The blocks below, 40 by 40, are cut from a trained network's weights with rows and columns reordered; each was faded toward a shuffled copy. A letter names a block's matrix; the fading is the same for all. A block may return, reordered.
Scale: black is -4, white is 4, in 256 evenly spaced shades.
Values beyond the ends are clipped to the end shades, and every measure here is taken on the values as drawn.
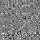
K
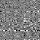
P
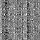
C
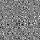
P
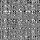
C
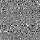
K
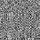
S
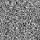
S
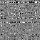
K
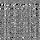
C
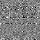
K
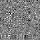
P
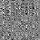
P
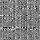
C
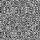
S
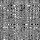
C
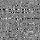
K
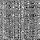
C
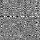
P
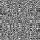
S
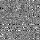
K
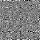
K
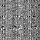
C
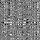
C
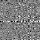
P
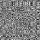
S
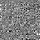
P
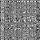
C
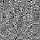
P
